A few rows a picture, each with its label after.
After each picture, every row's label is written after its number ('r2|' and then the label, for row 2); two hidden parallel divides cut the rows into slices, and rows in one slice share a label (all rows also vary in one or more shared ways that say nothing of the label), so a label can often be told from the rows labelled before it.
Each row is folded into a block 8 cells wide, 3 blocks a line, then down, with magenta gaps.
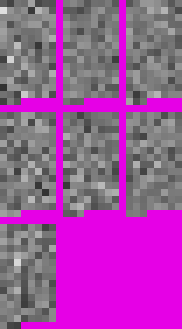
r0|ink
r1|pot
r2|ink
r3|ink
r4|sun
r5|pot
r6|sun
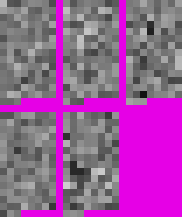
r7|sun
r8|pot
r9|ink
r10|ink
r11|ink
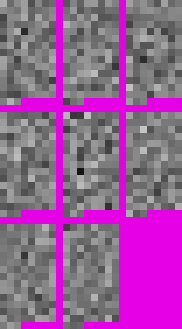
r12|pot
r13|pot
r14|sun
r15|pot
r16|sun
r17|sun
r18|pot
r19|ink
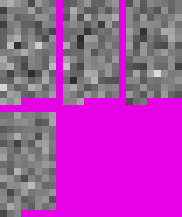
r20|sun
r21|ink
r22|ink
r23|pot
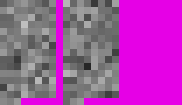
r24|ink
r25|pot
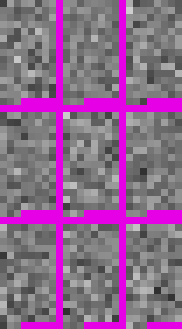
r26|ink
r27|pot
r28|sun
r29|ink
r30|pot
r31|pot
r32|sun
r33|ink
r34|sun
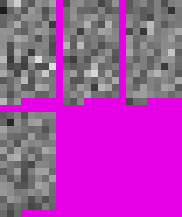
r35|ink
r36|ink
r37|pot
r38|pot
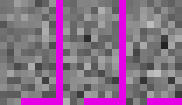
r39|ink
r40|ink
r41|ink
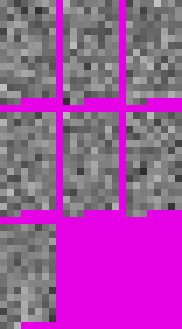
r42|sun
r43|sun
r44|pot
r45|ink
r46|sun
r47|pot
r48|ink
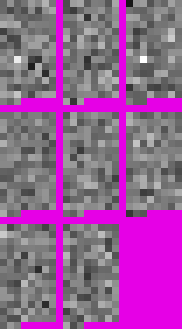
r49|sun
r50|pot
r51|ink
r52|pot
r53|pot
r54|sun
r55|ink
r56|ink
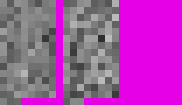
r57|pot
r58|ink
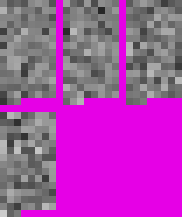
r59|sun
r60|sun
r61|ink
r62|ink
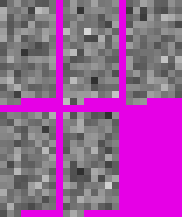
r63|ink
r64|pot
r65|ink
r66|pot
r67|pot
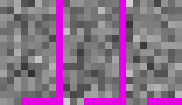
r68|pot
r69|ink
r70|sun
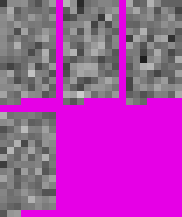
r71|ink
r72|sun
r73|pot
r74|pot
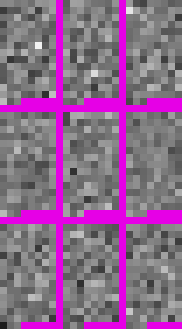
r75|sun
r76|ink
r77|sun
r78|pot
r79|ink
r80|pot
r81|pot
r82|ink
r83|sun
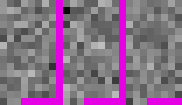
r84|pot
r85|sun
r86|pot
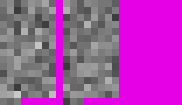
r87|sun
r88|sun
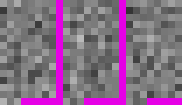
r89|pot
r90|pot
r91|pot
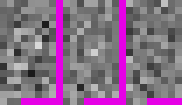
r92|sun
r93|sun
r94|sun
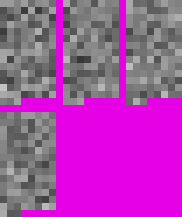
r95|sun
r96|pot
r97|pot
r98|pot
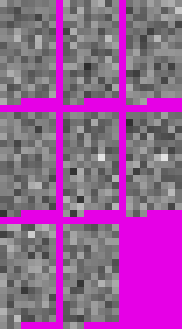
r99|sun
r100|sun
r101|pot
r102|pot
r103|sun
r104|sun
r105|sun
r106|ink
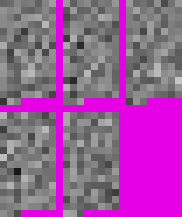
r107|ink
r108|pot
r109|pot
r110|pot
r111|pot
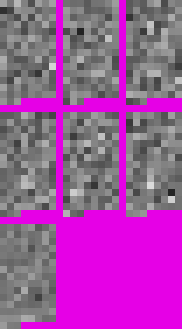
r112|pot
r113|pot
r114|pot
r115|pot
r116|pot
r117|ink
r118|pot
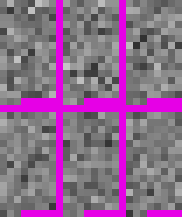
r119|sun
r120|sun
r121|ink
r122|pot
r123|sun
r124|pot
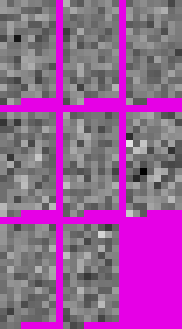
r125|pot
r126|sun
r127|pot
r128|pot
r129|sun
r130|ink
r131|sun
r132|pot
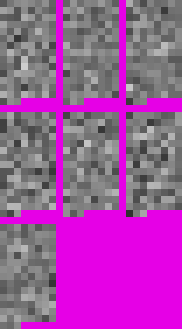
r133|ink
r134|pot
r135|sun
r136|sun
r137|pot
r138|ink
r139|pot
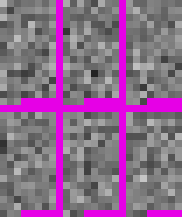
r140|sun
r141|sun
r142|sun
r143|sun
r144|pot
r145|sun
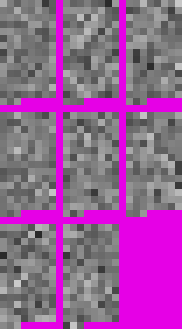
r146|pot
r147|pot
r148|pot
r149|pot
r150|pot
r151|pot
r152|sun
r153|pot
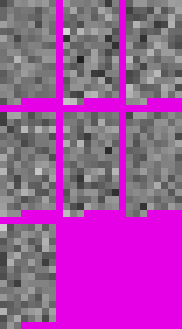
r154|pot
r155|ink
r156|pot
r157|ink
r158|ink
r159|ink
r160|sun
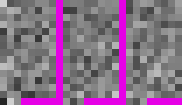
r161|sun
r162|sun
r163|ink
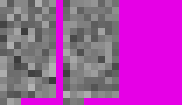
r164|pot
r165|pot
